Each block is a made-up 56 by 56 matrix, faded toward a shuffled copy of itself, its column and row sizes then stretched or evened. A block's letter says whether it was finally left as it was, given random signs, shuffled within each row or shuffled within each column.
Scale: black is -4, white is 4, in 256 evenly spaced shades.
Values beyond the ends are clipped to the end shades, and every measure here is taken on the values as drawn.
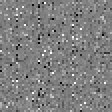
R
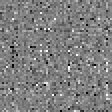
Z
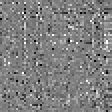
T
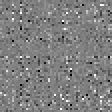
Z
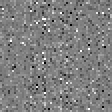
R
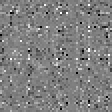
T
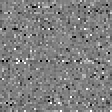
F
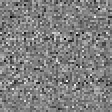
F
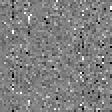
R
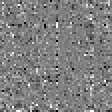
T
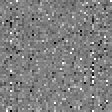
R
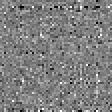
Z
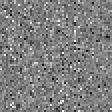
R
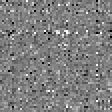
Z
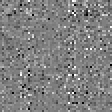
Z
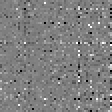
Z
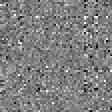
T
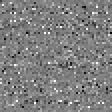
F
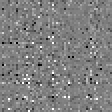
Z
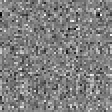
T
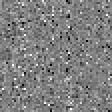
R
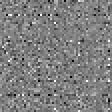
Z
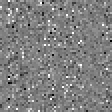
R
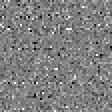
F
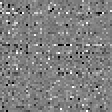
T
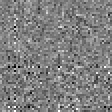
T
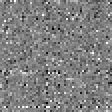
Z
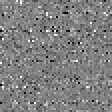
F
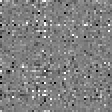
Z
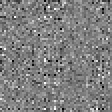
Z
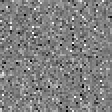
R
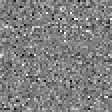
F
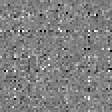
Z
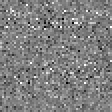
F
